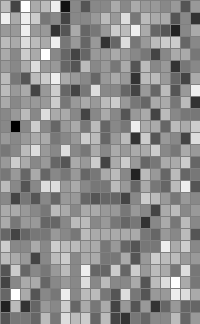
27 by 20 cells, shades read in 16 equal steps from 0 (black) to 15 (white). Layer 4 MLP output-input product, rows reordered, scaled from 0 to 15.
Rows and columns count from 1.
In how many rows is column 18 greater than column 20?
16
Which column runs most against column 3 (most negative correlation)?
7
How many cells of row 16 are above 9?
8
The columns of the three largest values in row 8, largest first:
20, 10, 6
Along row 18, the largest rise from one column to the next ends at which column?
17
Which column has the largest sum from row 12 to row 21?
19
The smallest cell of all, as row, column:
11, 2
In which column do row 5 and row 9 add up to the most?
5
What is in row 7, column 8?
9
